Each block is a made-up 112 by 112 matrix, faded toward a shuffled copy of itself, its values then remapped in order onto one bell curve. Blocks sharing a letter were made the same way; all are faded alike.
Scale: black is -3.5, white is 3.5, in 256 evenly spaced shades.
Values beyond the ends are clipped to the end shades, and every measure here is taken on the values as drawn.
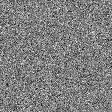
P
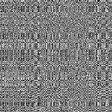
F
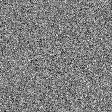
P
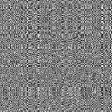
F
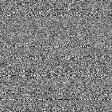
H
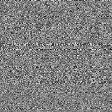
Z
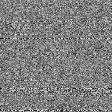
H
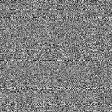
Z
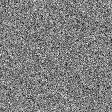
P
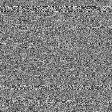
H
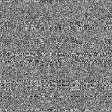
Z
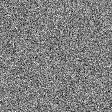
P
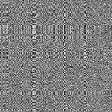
F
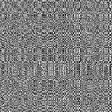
F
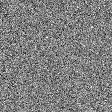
P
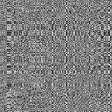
F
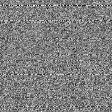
H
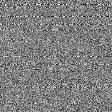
H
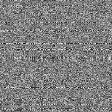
Z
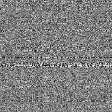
Z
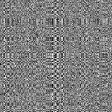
F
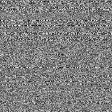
H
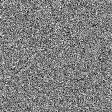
P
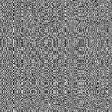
F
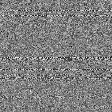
H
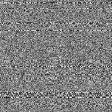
Z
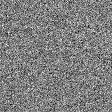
P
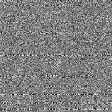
Z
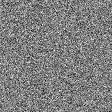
P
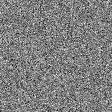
P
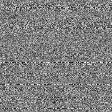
H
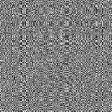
F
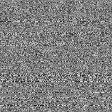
H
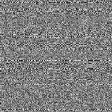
Z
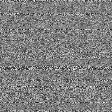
H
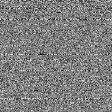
H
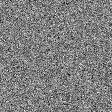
P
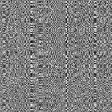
F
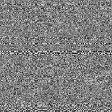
Z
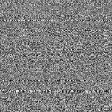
Z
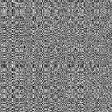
F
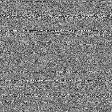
H
